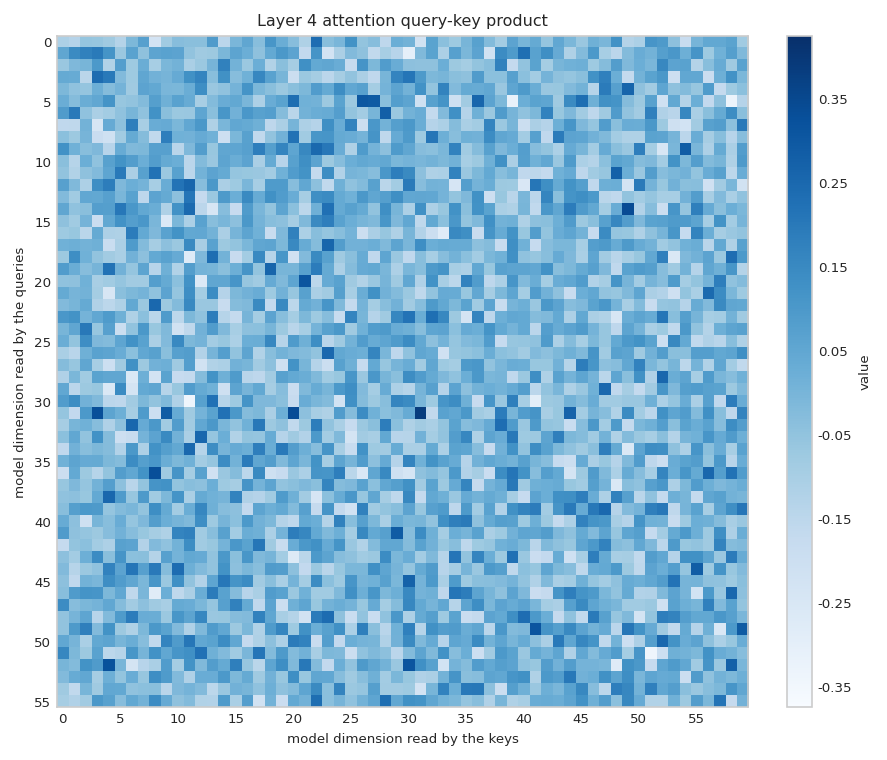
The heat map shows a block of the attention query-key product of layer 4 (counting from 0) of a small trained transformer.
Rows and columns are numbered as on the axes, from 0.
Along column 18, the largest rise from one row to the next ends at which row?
19
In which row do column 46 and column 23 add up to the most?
48
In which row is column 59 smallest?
12
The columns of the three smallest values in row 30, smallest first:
11, 41, 24
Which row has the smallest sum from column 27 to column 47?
18
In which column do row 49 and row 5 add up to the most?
26
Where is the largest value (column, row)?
31, 31
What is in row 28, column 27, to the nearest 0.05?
0.1
